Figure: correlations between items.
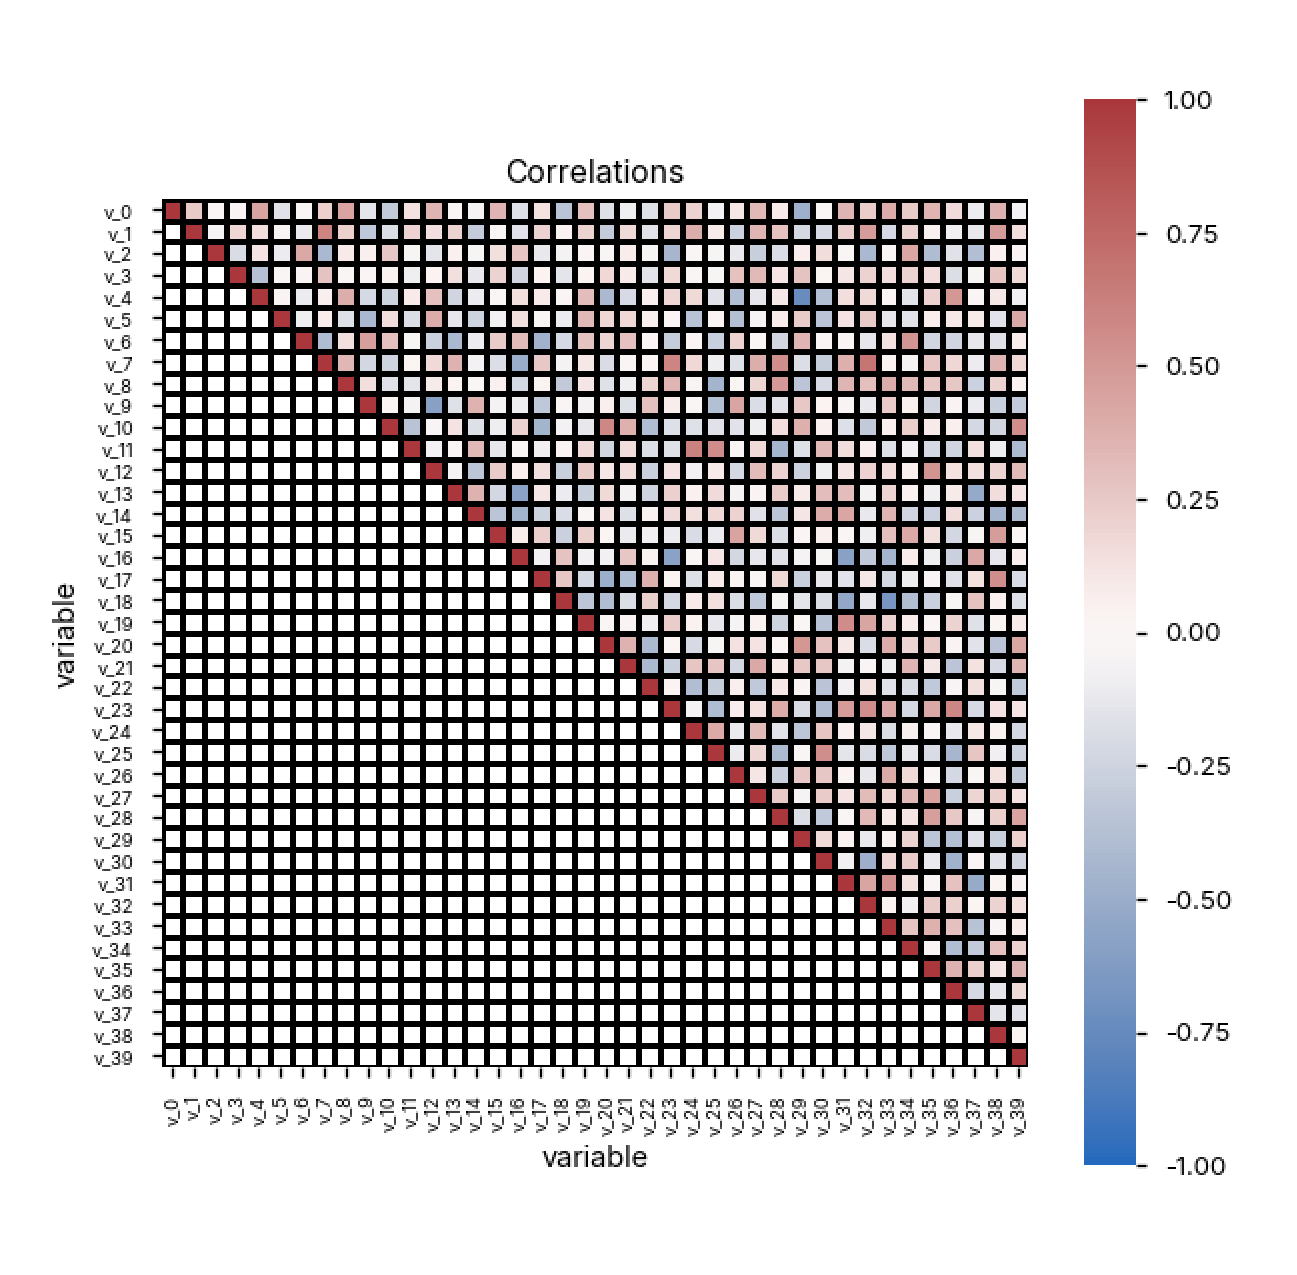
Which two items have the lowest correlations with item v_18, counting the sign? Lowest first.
v_33, v_31
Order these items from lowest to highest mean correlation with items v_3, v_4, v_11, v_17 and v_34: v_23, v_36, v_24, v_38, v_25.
v_36, v_23, v_25, v_24, v_38
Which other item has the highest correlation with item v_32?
v_7
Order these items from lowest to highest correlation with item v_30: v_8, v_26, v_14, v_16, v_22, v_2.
v_22, v_8, v_16, v_2, v_26, v_14
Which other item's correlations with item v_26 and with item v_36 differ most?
v_4
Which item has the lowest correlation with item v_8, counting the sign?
v_25
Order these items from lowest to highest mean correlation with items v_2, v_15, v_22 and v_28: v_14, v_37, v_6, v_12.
v_14, v_37, v_12, v_6
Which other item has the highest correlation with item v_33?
v_31
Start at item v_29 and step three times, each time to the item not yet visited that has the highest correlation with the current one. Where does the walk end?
v_39
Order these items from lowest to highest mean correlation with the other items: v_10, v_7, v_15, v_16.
v_16, v_10, v_15, v_7
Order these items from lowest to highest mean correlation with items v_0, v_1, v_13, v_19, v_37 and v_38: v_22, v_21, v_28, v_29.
v_29, v_22, v_21, v_28
